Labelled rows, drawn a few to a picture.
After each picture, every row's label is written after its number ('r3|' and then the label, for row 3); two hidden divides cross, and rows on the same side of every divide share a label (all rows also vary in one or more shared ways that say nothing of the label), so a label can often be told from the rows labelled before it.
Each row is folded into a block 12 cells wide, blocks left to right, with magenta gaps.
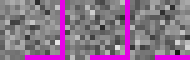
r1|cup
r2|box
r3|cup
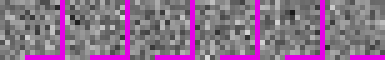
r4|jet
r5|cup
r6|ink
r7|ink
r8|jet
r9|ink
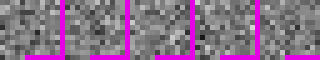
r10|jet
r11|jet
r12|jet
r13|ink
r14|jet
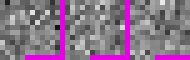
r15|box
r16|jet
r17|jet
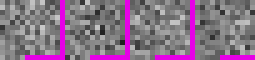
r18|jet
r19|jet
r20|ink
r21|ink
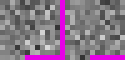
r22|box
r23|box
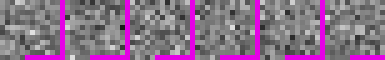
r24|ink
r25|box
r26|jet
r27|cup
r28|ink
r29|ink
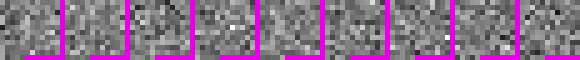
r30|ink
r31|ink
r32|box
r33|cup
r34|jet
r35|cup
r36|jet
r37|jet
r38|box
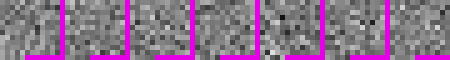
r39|jet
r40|ink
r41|ink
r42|cup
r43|jet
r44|cup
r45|box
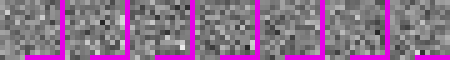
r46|jet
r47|ink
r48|box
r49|cup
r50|ink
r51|box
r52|cup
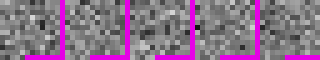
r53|cup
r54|box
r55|jet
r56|ink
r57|ink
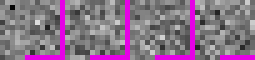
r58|box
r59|cup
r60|box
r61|ink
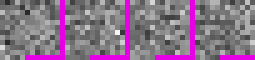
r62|jet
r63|ink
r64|ink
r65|ink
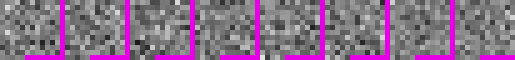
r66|cup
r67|cup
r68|cup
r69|box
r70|cup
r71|ink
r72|ink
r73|cup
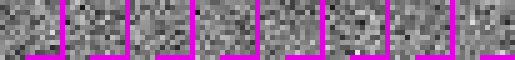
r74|ink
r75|box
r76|box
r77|box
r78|box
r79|jet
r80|box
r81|jet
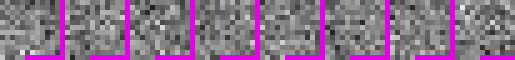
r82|box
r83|ink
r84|jet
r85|ink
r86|box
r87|ink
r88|jet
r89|box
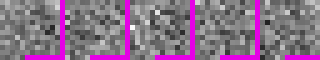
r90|cup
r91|ink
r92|box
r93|ink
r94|cup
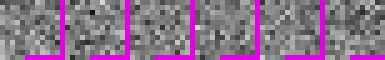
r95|jet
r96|ink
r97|cup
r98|cup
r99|box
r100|box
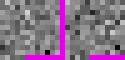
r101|cup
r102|ink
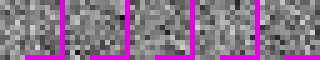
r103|ink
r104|box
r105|box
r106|cup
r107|ink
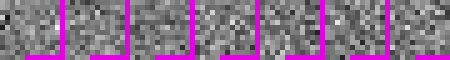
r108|ink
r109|box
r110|ink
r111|box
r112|jet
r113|jet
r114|ink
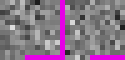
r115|cup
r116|box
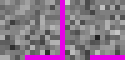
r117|cup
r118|ink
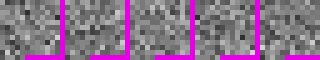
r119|jet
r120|ink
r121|ink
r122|jet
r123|jet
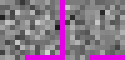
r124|box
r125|cup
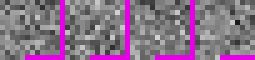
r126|jet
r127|ink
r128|jet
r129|box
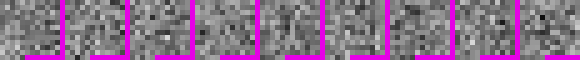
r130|jet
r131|jet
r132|box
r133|jet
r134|jet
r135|box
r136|ink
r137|box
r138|ink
